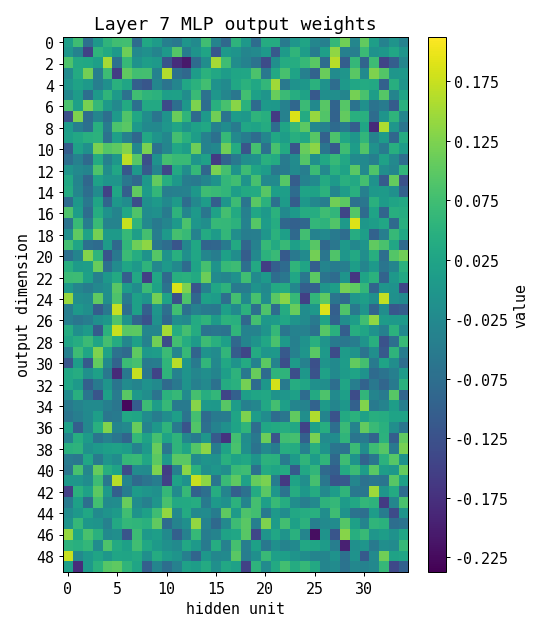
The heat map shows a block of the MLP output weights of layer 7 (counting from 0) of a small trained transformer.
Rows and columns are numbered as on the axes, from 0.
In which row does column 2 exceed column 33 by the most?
6
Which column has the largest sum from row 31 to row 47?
13
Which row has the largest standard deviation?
2
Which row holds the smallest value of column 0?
42
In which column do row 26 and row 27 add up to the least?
8
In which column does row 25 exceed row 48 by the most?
26
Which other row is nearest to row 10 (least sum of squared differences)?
18
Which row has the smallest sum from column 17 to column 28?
21
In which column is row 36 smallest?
24
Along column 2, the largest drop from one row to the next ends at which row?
7
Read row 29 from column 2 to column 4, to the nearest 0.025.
0.025 0.125 0.025
